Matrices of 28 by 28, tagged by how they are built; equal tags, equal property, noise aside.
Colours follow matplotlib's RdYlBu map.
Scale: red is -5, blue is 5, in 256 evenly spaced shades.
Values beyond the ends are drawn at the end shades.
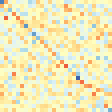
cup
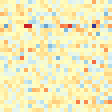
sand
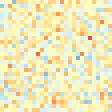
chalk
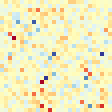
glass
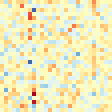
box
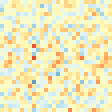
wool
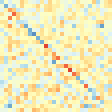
cup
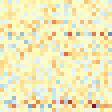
sand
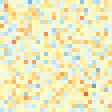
chalk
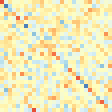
cup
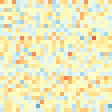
wool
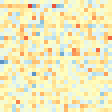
sand
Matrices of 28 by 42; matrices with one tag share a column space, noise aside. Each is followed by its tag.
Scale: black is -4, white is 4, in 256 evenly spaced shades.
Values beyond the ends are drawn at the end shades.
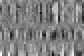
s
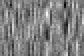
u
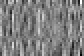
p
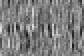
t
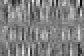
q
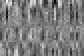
q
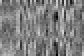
p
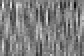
u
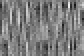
u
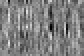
t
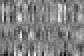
s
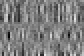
s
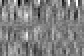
q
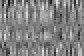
q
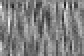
u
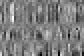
s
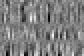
s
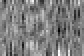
p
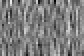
p
